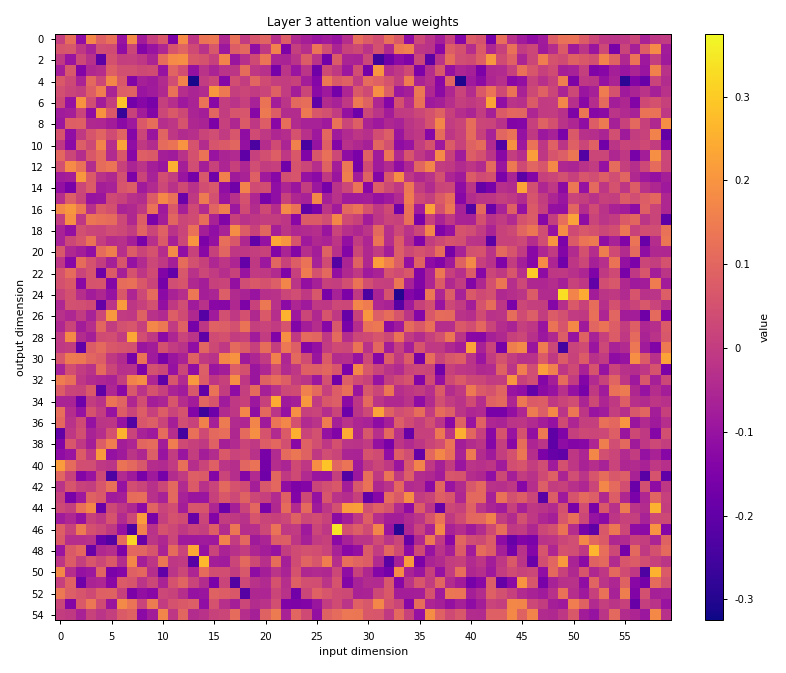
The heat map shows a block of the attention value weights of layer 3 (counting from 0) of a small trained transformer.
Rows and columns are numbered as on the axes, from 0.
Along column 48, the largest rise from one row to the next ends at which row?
19
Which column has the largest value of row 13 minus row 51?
2
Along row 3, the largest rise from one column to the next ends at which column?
31
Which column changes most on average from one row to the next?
7
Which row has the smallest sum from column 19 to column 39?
24
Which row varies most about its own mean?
37
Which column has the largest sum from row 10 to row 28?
50
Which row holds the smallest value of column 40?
16
